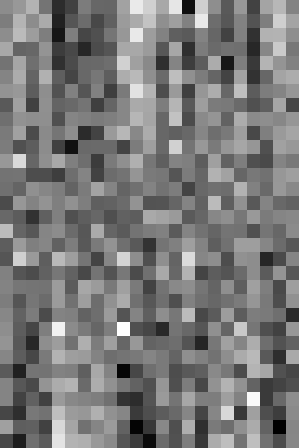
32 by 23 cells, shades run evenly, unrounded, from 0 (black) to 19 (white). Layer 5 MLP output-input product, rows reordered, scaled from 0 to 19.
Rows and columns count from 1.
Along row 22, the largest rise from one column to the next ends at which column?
23
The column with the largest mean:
19
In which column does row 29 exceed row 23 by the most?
20
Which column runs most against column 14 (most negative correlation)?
6
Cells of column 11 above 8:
22
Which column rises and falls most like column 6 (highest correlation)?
5
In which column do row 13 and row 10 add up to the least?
8
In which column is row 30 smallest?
2
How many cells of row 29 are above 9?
13
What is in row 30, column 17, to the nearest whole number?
10
